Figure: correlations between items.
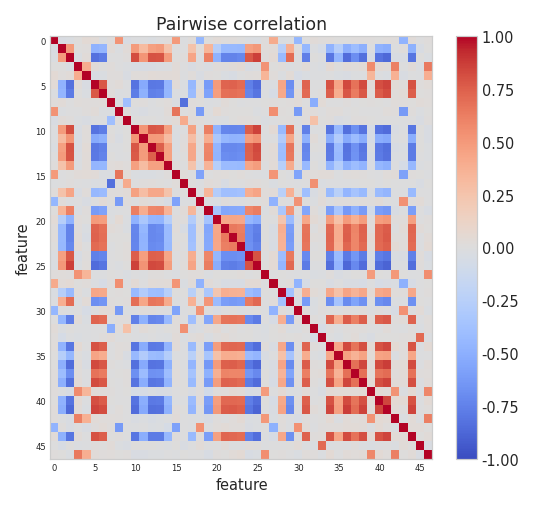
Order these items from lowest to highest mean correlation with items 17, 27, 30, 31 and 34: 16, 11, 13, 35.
13, 11, 16, 35
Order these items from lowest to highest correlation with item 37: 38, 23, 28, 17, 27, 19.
19, 17, 27, 28, 23, 38
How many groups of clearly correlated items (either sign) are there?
5
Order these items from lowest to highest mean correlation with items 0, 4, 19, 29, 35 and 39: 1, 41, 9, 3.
41, 9, 1, 3
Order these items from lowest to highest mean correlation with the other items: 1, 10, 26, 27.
10, 1, 27, 26
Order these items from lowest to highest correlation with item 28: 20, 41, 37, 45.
45, 20, 37, 41
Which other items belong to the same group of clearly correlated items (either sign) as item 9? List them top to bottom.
7, 16, 32
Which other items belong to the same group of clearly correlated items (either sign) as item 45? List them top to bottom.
33
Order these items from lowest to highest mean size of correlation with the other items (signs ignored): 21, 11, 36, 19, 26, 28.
26, 28, 11, 19, 21, 36
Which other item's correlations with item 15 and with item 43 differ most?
8
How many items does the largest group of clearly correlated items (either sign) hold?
28
